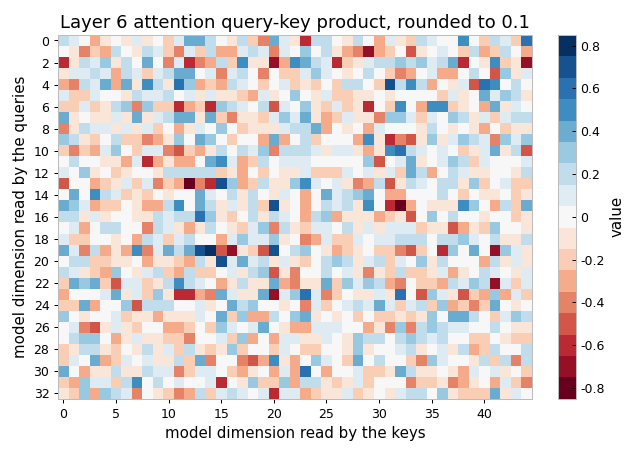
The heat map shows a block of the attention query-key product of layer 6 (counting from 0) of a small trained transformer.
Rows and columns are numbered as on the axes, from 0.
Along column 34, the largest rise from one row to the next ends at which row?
24
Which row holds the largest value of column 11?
4
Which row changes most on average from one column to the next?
19
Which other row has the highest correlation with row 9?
15
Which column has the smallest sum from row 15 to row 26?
31
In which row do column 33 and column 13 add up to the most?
12
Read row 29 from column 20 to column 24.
0.5 -0.1 -0.3 0 0.3
